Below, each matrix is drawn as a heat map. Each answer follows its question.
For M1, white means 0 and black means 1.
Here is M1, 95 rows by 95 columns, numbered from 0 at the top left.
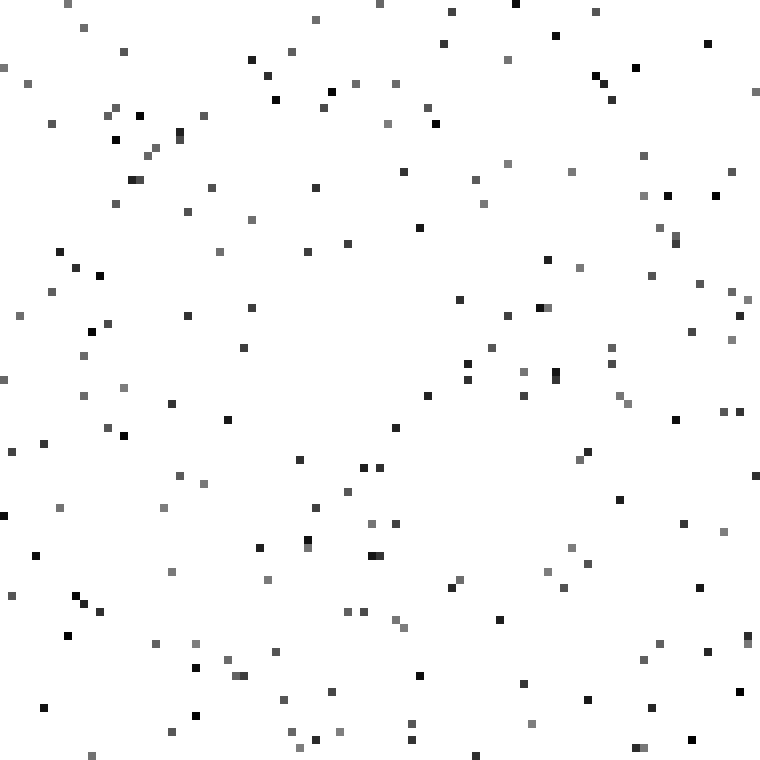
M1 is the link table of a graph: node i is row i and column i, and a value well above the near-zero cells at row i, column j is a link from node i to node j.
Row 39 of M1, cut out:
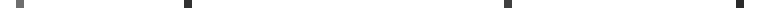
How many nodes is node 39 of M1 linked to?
4
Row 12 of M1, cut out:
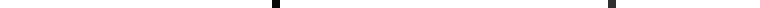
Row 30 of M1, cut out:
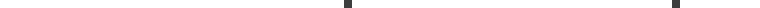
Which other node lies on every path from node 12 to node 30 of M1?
node 76
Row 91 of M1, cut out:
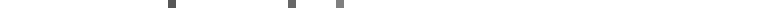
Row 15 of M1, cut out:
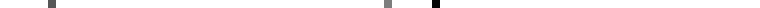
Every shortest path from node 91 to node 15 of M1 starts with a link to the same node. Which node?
node 36
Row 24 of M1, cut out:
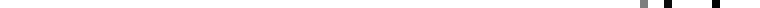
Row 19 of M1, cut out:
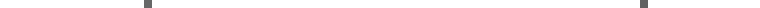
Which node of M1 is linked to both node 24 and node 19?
node 80
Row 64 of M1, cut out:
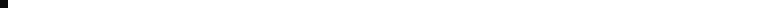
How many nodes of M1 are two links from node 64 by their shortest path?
2
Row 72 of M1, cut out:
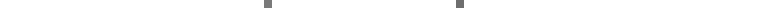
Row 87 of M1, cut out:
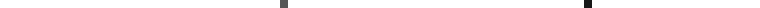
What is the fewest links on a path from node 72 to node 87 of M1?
7
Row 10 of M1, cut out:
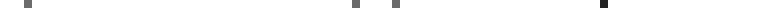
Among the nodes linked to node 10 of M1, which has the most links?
node 49
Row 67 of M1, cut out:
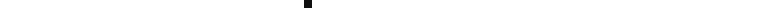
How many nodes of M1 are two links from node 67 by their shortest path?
2
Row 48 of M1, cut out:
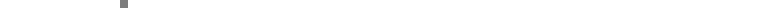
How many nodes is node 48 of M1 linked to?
1
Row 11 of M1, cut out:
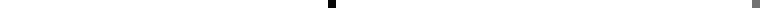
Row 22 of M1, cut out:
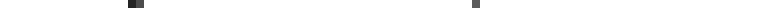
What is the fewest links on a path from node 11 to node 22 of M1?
3
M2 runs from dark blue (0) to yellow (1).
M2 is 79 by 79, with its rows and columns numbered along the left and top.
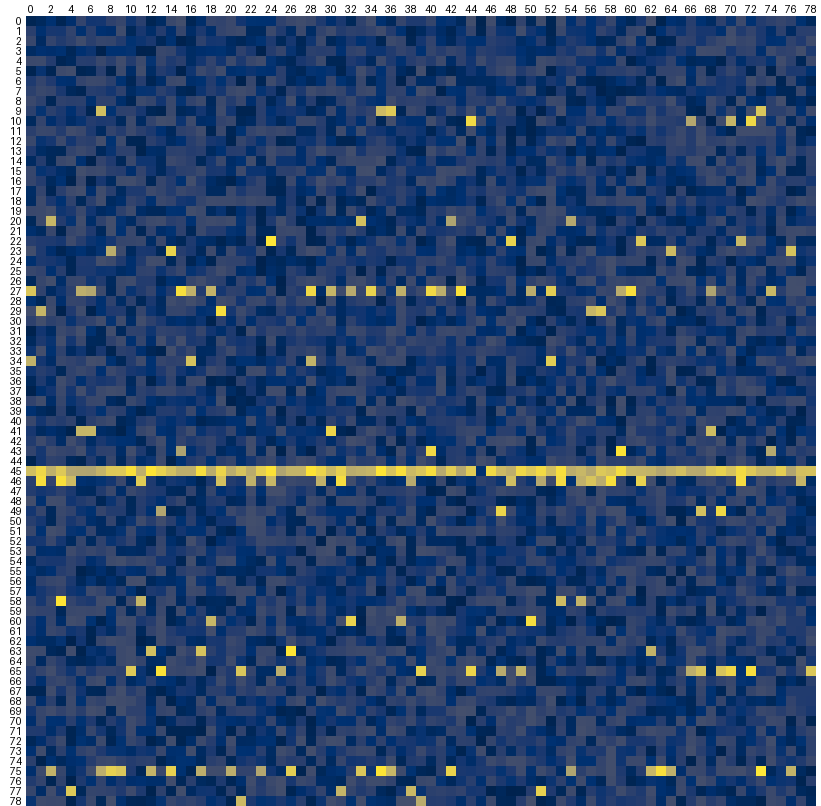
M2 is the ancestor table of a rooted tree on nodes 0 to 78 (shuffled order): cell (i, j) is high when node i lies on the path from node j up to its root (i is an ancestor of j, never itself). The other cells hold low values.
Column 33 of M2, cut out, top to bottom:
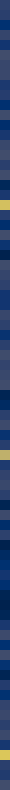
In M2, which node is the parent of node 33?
20
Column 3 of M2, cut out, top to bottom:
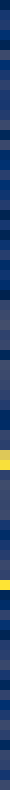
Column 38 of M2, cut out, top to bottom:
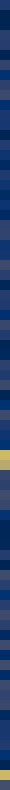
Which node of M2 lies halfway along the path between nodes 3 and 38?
46
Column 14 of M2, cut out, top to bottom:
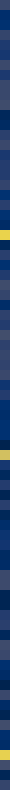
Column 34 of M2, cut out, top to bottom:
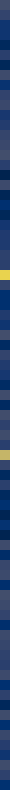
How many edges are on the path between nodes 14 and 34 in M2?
5
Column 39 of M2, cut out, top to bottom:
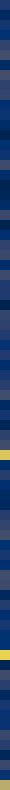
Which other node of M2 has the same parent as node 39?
21
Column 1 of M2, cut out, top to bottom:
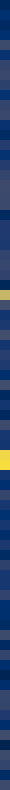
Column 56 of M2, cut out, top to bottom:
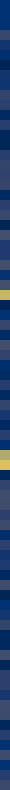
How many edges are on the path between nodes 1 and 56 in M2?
2
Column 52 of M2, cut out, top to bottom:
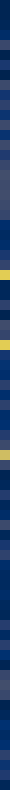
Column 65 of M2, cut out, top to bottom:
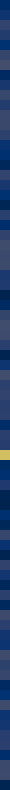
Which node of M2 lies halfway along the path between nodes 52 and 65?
27
